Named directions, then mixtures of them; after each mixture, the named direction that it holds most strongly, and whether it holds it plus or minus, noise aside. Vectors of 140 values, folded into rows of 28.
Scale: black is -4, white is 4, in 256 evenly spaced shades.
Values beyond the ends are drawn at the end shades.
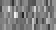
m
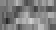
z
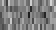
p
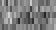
p, plus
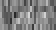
p, minus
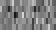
m, minus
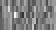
m, plus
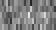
p, minus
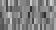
p, plus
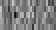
m, minus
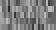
m, minus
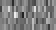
m, plus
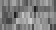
z, plus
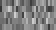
m, plus
